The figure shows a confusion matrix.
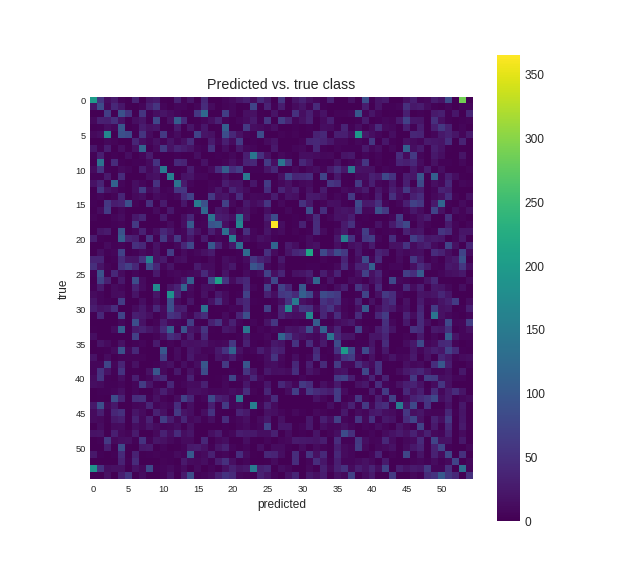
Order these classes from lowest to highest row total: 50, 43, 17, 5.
50, 17, 43, 5
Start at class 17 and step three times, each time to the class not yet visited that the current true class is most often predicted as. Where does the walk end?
18
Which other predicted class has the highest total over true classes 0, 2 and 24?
53
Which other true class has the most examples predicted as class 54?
32
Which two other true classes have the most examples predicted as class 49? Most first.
31, 11
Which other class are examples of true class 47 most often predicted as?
25
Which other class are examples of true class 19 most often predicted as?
4
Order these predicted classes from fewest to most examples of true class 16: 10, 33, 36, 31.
10, 36, 33, 31
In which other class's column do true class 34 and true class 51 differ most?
27
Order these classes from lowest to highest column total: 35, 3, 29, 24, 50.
24, 3, 29, 50, 35
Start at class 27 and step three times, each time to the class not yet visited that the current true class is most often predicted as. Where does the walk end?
23
